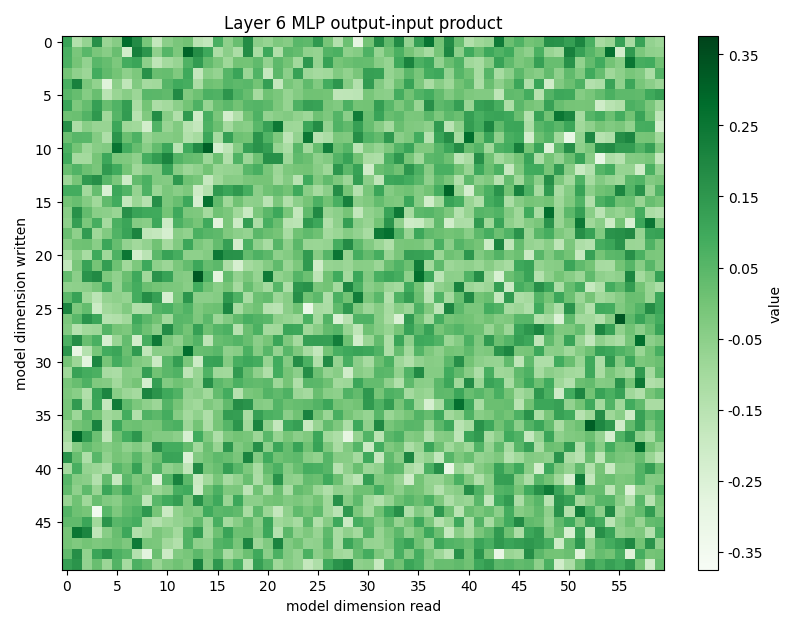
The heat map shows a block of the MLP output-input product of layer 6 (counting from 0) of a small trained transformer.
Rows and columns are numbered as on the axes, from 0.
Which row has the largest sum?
10
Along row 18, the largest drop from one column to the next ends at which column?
8
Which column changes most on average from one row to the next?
54
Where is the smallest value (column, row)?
3, 44
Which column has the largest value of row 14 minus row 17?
38
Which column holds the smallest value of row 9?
50
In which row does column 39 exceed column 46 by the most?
34
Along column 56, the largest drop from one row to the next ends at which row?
48
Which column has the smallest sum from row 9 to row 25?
22
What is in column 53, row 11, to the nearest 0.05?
-0.3
